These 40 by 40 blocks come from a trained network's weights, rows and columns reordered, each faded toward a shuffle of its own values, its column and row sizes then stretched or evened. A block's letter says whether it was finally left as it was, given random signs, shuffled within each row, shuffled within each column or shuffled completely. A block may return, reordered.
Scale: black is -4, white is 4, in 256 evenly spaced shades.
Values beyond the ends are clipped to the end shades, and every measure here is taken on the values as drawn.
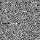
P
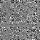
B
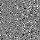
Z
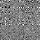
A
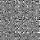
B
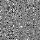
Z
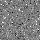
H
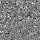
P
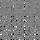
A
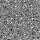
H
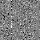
Z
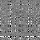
B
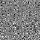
B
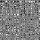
B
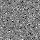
H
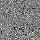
A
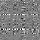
B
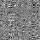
B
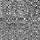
B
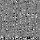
A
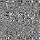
B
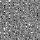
Z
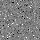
H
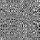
B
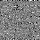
P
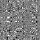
B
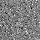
H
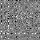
A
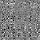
B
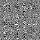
A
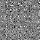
A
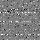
P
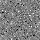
H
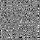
B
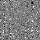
Z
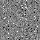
Z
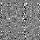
B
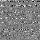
P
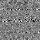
P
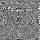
B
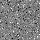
H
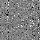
Z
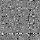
A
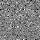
P
